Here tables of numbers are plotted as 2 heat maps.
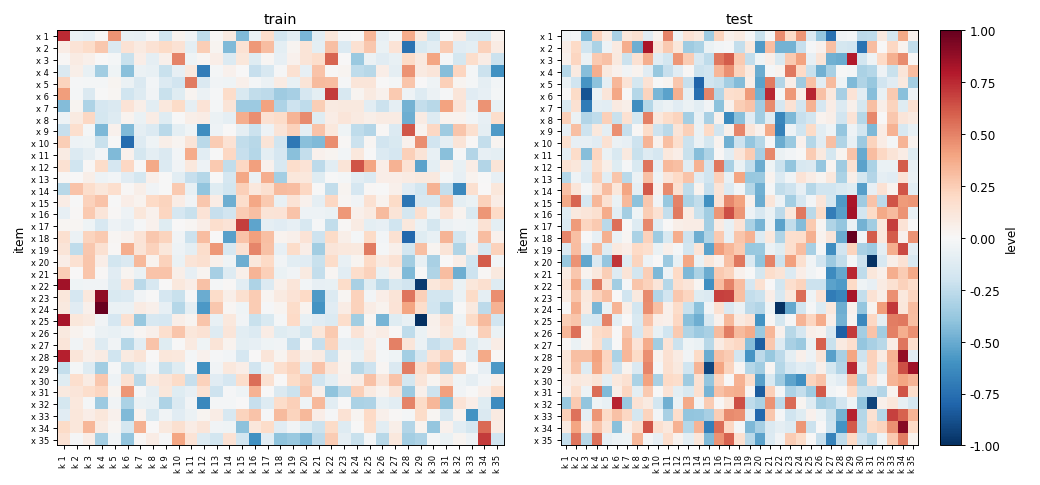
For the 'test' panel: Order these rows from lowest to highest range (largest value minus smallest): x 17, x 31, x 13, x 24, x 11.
x 13, x 11, x 17, x 31, x 24
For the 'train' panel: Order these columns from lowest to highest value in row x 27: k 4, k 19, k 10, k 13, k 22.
k 19, k 4, k 10, k 13, k 22
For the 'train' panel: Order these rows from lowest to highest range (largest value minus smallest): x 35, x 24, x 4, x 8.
x 8, x 4, x 35, x 24
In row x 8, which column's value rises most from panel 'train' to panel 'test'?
k 9
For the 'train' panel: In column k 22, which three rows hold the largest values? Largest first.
x 6, x 3, x 10
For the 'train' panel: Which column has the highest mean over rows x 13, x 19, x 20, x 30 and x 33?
k 16
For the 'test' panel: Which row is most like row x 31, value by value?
x 27
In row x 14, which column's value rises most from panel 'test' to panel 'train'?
k 30
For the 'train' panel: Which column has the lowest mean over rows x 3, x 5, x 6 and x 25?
k 29
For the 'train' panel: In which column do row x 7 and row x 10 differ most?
k 6
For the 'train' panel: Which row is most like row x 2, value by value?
x 15
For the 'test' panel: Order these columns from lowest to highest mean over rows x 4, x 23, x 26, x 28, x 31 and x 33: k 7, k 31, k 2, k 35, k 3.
k 3, k 31, k 7, k 35, k 2
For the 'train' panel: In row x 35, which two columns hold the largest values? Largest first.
k 34, k 10
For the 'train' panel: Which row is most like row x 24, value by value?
x 23
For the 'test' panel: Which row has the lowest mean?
x 5
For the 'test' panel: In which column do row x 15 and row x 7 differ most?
k 29
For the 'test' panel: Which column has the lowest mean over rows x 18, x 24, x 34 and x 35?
k 28
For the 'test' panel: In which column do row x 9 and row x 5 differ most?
k 18
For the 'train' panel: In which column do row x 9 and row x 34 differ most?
k 28
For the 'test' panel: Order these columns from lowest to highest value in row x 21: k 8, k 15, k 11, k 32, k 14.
k 15, k 14, k 8, k 11, k 32
